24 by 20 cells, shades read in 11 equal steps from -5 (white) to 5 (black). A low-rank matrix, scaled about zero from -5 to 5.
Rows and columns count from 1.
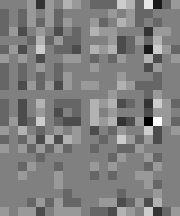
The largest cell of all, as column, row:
17, 14
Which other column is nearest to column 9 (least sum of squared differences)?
20
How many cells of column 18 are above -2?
19
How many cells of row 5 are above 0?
7
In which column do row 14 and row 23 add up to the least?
18
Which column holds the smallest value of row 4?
11
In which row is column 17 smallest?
1
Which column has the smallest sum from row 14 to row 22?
16
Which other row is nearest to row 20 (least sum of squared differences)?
21
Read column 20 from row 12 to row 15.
1 0 1 -1
